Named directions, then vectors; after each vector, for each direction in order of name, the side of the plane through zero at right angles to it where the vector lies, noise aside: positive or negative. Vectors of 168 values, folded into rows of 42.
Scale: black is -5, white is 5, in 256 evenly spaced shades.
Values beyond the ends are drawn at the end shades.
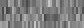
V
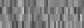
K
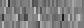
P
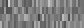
positive, negative, positive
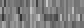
negative, positive, positive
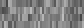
negative, negative, positive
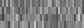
negative, positive, positive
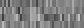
negative, positive, positive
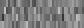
positive, positive, positive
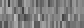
negative, positive, negative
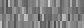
positive, negative, positive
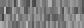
positive, positive, positive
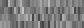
positive, negative, positive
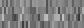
positive, negative, negative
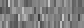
positive, negative, positive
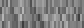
positive, negative, negative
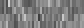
positive, negative, positive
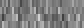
negative, positive, positive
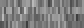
negative, negative, negative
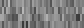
positive, negative, negative
